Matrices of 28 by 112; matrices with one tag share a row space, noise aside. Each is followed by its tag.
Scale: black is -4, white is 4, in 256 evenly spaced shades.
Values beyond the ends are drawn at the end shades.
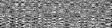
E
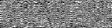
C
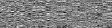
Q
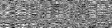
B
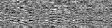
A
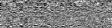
C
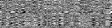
E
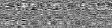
B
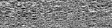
B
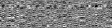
Q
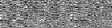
C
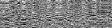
B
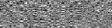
C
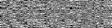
C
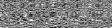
A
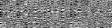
C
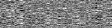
Q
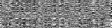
E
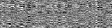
Q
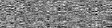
Q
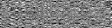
E
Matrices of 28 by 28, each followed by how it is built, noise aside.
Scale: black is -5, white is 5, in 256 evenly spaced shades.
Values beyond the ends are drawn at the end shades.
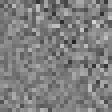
upper triangular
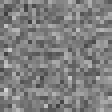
blocks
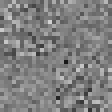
block diagonal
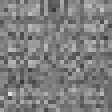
blocks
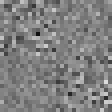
block diagonal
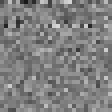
uneven rows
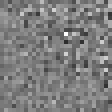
upper triangular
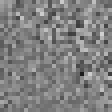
upper triangular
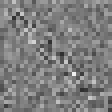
banded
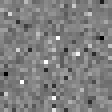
sparse
